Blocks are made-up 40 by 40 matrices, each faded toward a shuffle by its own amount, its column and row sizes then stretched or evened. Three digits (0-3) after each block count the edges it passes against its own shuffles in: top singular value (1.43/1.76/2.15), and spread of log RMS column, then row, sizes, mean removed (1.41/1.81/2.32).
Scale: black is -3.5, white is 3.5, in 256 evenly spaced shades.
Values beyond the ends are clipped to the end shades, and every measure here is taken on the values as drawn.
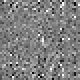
2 2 1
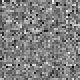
1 0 1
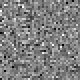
0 0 0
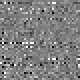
1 1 3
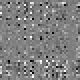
1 3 3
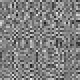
3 3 0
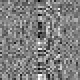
3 3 0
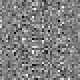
2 3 1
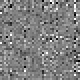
1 3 1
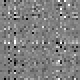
2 3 2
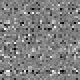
2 1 3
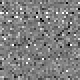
0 0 2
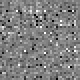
1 1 2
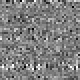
1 0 3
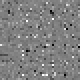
0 1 1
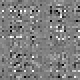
1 3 3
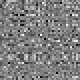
2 0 3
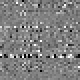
2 1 3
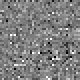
1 0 2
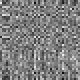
3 2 2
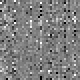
0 3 0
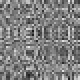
3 3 1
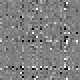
2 3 2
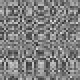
3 0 3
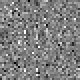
1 1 0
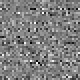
1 0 3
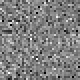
1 0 0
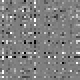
0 3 3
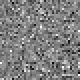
1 1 0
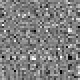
2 1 1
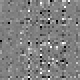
2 3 1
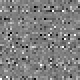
1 1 3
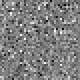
1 1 0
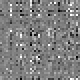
2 3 3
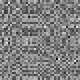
3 0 0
